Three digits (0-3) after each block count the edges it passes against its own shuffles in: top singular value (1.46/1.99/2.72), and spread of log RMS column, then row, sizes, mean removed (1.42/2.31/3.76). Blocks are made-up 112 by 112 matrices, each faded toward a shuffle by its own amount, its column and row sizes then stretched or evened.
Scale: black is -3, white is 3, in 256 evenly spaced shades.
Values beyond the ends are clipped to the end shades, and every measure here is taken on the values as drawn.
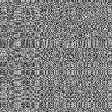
3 1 0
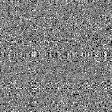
2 1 2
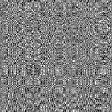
3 2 0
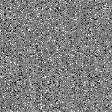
2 1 1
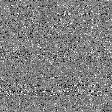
1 0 2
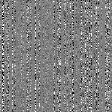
0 3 0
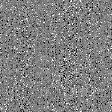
1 2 0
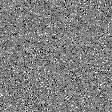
0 0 0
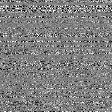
0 0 3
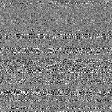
2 0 3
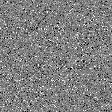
1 0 1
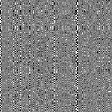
3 3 1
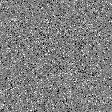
1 0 0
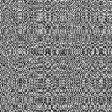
3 1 2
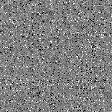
1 1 1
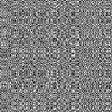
3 2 1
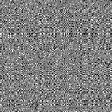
3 1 2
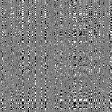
3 3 2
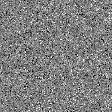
0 1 0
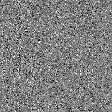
1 1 0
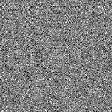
2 1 1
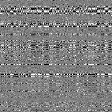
3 0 3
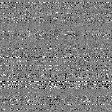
2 1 3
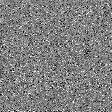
1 0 1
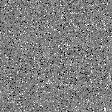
0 1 0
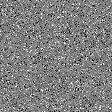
0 0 1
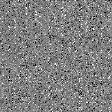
0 2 0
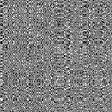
3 2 1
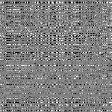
3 1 3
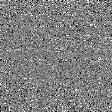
1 1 2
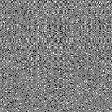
3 1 1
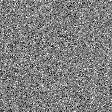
0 0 1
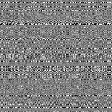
3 0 3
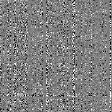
1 3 2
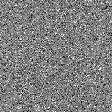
2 0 0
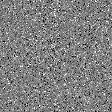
0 1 0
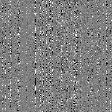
1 3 1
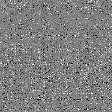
1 1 2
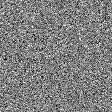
0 0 0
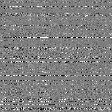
2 1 3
